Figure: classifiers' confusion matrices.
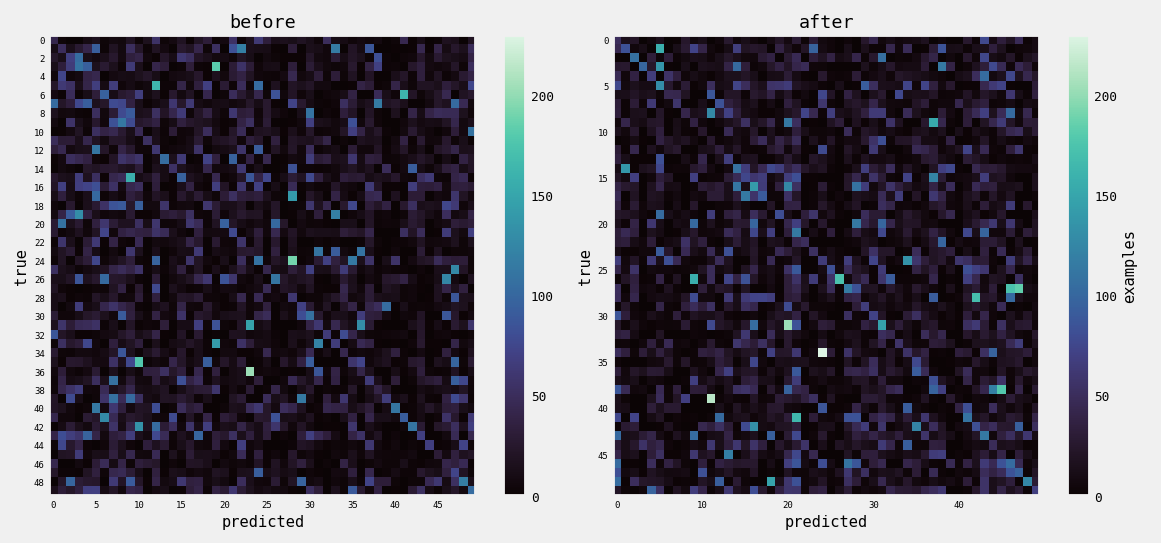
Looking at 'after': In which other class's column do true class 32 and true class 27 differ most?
47
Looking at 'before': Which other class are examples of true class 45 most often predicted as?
3
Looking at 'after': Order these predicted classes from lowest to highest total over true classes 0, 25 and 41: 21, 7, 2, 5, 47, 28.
7, 5, 47, 28, 2, 21
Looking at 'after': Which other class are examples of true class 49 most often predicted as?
4
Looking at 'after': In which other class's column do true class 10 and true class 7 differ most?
12
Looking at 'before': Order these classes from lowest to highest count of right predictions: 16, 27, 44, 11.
27, 16, 11, 44
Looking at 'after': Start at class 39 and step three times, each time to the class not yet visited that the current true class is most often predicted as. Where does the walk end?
20
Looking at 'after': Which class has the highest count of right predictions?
26
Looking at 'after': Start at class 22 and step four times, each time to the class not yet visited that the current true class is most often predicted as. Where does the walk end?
5
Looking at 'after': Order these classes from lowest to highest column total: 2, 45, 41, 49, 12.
49, 12, 2, 41, 45
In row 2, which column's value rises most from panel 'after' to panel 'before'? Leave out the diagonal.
3
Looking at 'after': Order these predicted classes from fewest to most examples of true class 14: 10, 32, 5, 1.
10, 32, 5, 1
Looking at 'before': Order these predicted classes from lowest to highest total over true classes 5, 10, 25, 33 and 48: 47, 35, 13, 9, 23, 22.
13, 23, 35, 9, 22, 47
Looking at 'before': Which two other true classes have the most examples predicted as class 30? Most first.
8, 35
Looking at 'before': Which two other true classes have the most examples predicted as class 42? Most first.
14, 16
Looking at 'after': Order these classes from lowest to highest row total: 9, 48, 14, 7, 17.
7, 17, 9, 48, 14
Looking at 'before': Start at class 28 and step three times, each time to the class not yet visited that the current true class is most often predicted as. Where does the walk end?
35
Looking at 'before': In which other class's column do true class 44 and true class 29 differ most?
39
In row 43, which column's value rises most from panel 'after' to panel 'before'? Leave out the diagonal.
17
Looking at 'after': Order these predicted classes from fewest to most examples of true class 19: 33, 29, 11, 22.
33, 22, 29, 11
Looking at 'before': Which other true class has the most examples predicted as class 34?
32
